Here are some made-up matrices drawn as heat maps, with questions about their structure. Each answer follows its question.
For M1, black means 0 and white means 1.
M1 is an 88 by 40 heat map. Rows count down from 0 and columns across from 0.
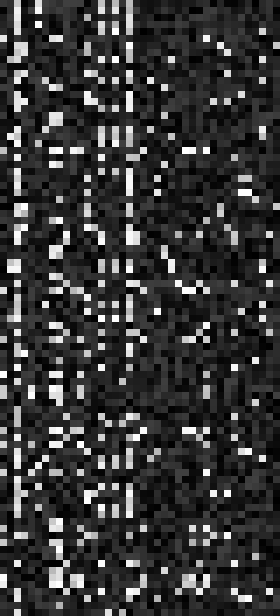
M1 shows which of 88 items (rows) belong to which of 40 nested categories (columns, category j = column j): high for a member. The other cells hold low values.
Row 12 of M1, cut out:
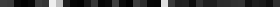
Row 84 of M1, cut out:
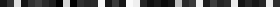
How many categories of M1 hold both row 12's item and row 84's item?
0
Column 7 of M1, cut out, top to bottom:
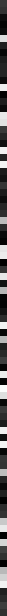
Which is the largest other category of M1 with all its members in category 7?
29
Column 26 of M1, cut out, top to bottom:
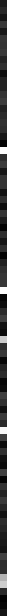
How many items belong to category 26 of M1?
6
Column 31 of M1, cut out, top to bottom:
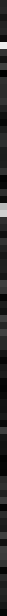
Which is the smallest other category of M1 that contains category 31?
3
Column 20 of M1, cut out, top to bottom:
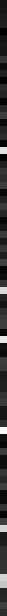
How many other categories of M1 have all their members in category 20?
2
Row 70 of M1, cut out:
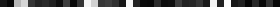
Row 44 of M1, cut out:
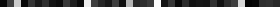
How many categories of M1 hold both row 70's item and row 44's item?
3
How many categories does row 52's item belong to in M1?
4
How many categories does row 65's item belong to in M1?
7
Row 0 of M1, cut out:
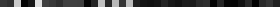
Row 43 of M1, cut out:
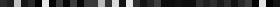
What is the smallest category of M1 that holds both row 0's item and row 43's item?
16
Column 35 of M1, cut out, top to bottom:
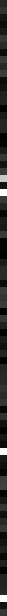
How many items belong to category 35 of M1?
4
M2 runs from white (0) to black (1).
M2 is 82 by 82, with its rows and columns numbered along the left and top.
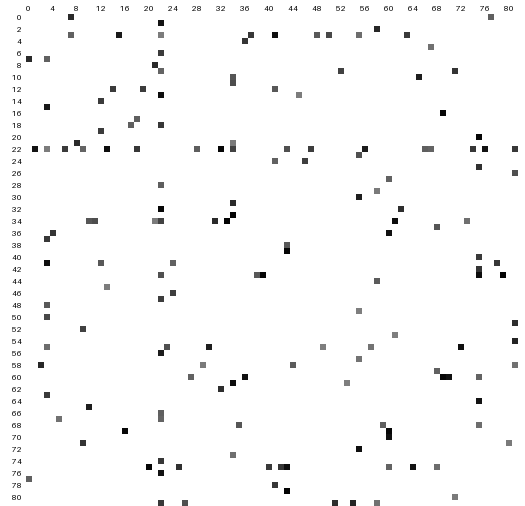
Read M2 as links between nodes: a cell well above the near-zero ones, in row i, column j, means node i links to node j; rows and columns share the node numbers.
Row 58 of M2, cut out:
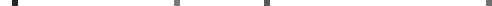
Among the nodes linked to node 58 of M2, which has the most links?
node 81
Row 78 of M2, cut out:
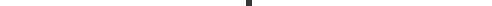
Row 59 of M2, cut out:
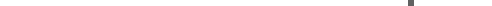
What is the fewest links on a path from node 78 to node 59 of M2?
7
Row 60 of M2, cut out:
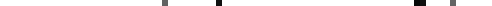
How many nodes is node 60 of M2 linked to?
5
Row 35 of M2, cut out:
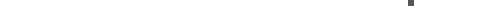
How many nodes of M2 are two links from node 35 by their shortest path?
2
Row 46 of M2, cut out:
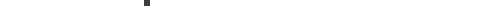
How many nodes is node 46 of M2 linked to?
1
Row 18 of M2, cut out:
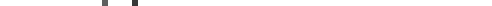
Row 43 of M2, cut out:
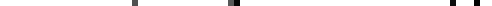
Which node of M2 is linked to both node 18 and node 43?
node 22
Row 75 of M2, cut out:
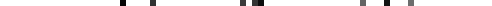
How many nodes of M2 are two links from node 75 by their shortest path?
10
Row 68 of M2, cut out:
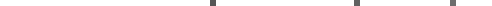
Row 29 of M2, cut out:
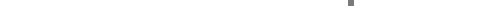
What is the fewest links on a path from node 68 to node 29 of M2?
6
